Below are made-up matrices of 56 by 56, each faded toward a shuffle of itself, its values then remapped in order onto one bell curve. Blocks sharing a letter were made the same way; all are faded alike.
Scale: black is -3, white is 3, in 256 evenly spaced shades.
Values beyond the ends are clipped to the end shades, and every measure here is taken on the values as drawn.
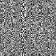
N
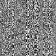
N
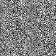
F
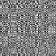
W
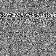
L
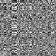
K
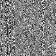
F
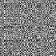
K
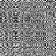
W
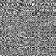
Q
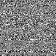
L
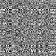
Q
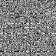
L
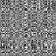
W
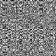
Q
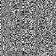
N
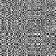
W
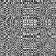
W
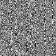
F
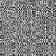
Q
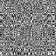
K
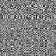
Q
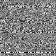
L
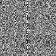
N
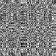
K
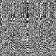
K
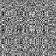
K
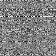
L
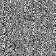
F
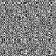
K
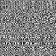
Q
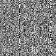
N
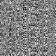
N
